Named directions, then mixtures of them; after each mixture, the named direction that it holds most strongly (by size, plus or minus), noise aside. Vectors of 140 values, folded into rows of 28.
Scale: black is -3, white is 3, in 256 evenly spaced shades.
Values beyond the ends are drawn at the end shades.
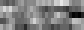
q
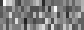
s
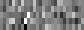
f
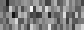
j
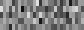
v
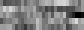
q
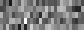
f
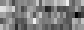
q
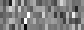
f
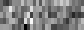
q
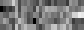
q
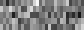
j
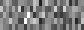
v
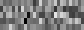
v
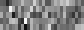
j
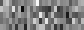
v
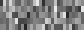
s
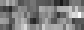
q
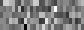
s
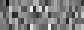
j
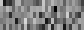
s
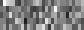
s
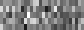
v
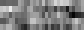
q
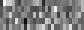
s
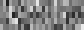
j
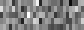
v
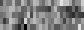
q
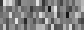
s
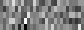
f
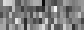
s
